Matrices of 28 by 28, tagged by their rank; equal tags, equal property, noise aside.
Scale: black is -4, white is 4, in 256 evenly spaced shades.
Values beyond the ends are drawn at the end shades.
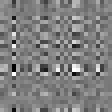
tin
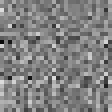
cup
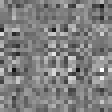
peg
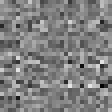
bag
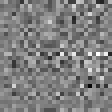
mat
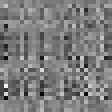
bag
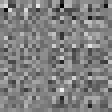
bag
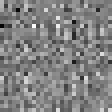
cup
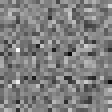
mat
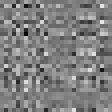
bag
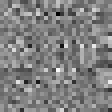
mat
